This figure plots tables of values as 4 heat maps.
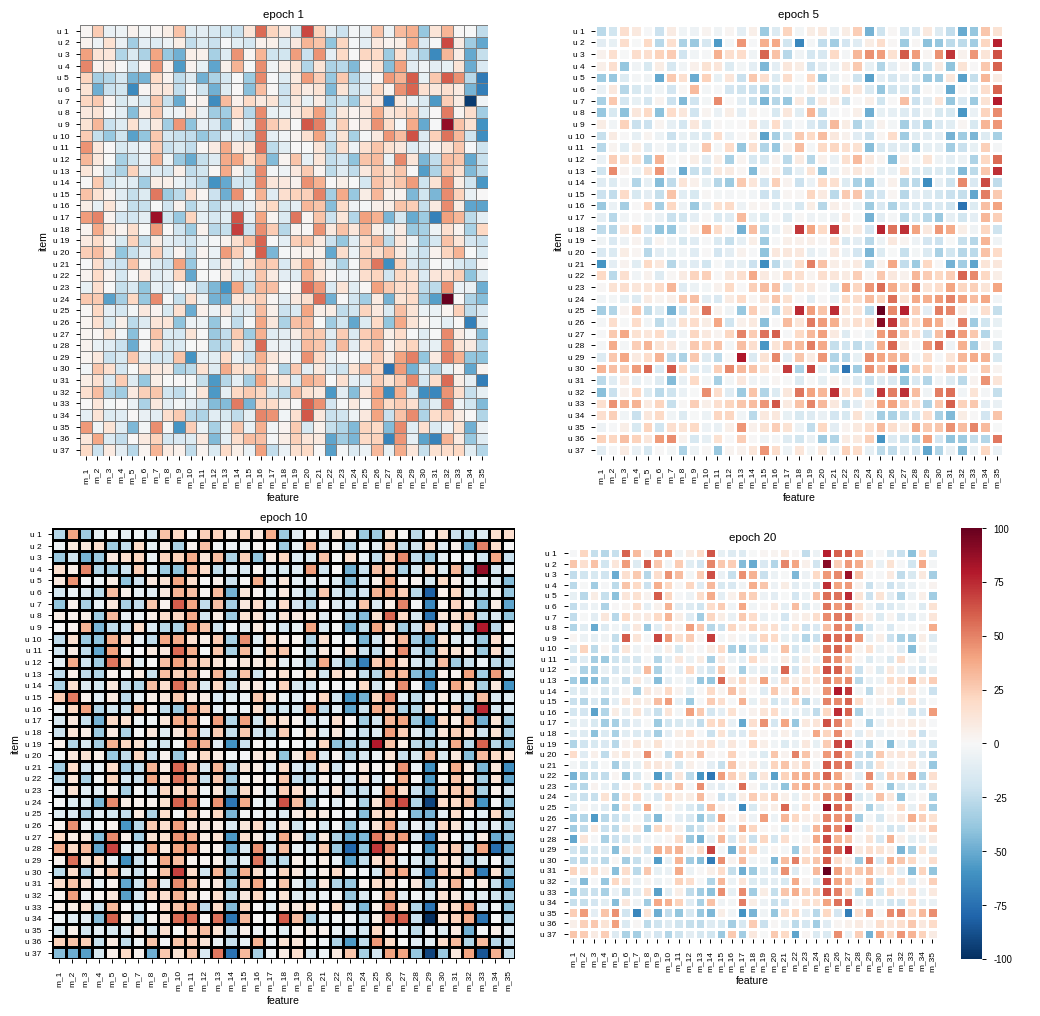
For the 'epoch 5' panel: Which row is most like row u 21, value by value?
u 10
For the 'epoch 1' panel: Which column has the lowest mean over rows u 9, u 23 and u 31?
m_35
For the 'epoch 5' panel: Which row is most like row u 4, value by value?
u 6
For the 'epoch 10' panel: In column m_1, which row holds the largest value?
u 28
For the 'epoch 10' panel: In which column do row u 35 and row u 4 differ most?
m_33
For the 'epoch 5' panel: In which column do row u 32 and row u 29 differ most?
m_13
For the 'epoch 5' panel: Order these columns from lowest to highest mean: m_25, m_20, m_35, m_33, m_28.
m_33, m_28, m_20, m_25, m_35
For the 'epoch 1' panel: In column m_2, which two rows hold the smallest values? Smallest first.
u 6, u 5
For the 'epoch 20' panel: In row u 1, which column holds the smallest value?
m_33
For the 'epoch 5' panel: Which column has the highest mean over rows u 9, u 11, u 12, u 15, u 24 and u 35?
m_34
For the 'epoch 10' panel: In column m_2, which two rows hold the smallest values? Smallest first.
u 37, u 19
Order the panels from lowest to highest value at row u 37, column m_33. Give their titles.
epoch 10, epoch 5, epoch 1, epoch 20
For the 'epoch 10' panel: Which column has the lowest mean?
m_29
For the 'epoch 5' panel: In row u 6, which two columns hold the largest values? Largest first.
m_35, m_9
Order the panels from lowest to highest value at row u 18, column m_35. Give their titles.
epoch 10, epoch 5, epoch 20, epoch 1
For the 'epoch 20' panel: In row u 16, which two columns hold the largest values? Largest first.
m_26, m_27
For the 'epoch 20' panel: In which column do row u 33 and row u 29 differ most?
m_14
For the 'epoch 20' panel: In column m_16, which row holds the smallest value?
u 29
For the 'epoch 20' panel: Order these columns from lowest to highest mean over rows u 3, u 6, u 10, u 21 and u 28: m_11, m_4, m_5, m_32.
m_5, m_4, m_32, m_11
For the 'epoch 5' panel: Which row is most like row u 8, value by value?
u 16
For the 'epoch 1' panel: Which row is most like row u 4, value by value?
u 35
